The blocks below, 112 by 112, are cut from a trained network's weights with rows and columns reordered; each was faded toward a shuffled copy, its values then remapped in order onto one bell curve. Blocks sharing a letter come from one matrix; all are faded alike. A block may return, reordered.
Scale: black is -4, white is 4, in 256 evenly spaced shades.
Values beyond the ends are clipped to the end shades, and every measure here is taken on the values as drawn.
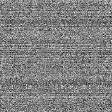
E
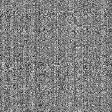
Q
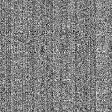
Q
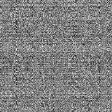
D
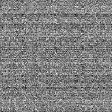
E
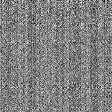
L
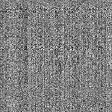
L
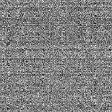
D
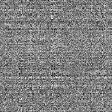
D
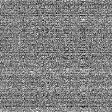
E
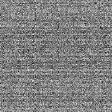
D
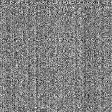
Q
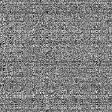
D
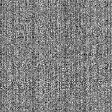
L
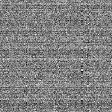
E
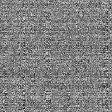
D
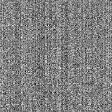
L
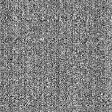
Q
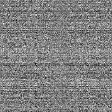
E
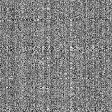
L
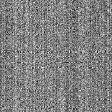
L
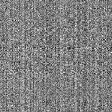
L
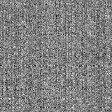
Q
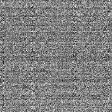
D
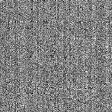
Q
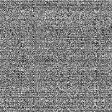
E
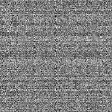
D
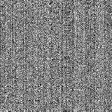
Q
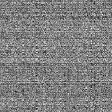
E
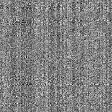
L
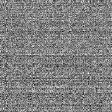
D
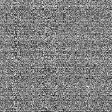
E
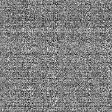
E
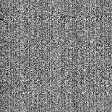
L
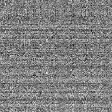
E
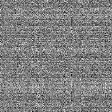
D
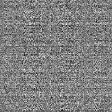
D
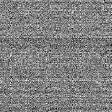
D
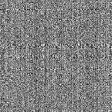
Q
